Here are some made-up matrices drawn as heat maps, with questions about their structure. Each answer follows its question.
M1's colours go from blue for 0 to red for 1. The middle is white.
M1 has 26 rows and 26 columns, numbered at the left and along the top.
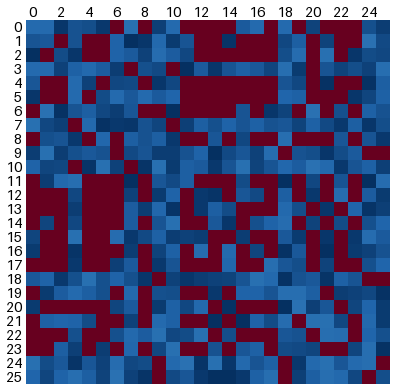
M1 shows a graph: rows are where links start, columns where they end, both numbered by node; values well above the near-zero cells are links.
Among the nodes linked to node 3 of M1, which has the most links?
node 20
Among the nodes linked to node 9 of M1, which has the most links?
node 6
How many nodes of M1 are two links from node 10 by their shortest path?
1
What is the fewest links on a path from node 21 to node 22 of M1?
2
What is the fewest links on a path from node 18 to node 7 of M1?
6
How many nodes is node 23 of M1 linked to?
11
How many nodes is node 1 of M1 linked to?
11
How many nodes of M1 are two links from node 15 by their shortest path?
9
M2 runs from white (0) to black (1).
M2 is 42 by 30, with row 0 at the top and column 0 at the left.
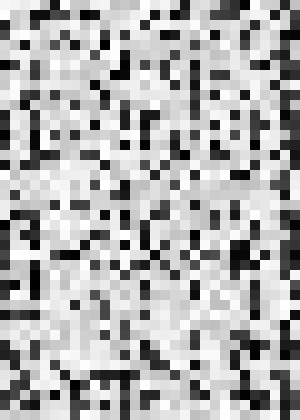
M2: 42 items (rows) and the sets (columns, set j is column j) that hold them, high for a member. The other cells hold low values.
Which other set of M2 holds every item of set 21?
29
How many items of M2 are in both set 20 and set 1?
1
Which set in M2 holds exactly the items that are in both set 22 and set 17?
4
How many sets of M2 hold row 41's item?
3
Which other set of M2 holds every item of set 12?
28
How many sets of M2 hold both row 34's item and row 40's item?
7
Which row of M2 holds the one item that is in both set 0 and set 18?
25
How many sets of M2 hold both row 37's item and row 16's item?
2
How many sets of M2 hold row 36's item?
6
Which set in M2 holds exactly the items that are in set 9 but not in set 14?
27
